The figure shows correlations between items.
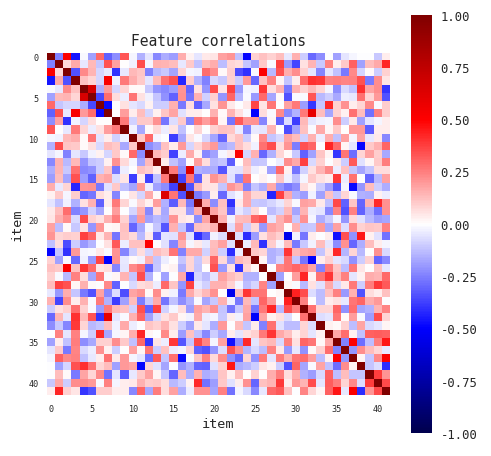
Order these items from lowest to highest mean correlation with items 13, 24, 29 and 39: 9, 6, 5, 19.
9, 5, 19, 6
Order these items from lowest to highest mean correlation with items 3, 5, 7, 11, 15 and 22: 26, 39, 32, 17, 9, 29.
29, 39, 17, 9, 26, 32
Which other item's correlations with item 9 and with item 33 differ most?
0
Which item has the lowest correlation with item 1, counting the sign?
30
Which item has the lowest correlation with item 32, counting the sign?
25
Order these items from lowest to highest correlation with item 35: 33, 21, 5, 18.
5, 33, 21, 18
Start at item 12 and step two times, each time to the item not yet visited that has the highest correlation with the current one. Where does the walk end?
8
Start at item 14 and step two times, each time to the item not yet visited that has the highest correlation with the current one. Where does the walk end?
28
